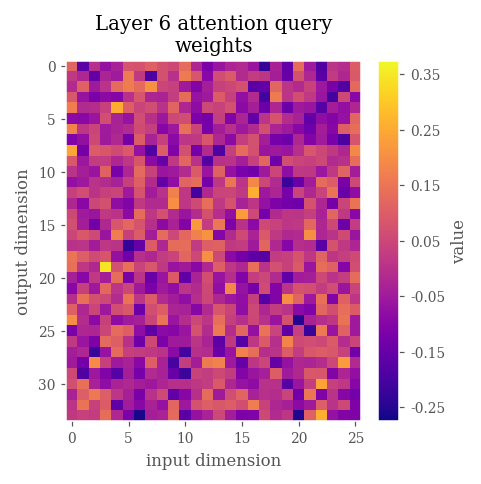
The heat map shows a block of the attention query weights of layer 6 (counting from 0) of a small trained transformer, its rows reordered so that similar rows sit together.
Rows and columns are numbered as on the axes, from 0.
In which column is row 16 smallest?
13
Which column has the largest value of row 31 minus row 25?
21
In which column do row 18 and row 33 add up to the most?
22
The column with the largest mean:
0
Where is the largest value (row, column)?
19, 3
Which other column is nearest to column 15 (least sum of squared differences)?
8
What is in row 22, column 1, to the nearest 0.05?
0.15
